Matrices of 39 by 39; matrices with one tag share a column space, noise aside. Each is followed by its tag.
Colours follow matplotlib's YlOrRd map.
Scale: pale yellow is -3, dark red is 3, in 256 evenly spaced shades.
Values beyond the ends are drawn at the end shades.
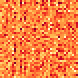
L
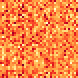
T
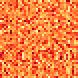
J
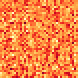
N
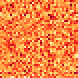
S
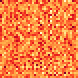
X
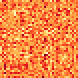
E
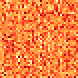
S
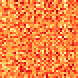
L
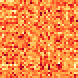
X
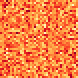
L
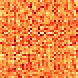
E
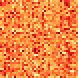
L
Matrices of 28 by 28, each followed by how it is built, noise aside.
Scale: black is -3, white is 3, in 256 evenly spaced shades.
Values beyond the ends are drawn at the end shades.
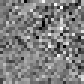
upper triangular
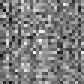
blocks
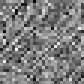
Hankel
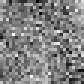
smooth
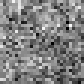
smooth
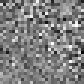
upper triangular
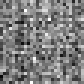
blocks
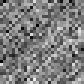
Hankel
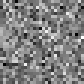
noise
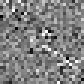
block diagonal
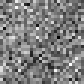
Hankel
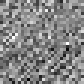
Hankel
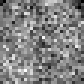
smooth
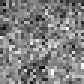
smooth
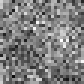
smooth
